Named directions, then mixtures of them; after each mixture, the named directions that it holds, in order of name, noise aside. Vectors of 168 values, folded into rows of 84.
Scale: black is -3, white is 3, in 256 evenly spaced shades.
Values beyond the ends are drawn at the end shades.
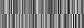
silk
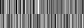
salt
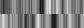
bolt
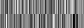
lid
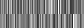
lid, silk.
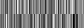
lid.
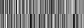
lid, salt.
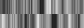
bolt.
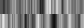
bolt.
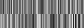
bolt, silk.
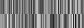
bolt, silk.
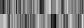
bolt, salt.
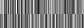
lid, salt.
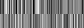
salt, silk.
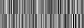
silk.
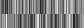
bolt, lid.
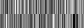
lid.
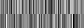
lid, silk.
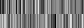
bolt, salt.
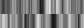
bolt.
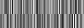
silk.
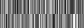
lid.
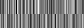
lid, salt.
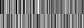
salt.
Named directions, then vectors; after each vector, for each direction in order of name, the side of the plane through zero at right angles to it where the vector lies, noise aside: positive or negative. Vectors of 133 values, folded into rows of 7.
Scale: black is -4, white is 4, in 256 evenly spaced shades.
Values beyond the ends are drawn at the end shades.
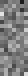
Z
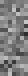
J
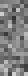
negative, positive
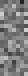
positive, positive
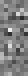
positive, positive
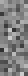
positive, negative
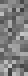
negative, positive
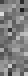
negative, positive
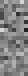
negative, negative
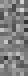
negative, negative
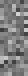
positive, positive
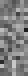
negative, negative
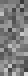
negative, positive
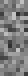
negative, negative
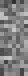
positive, positive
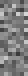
positive, positive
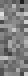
positive, positive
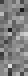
negative, positive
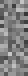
negative, negative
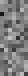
positive, negative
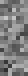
positive, negative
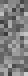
negative, positive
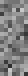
positive, negative
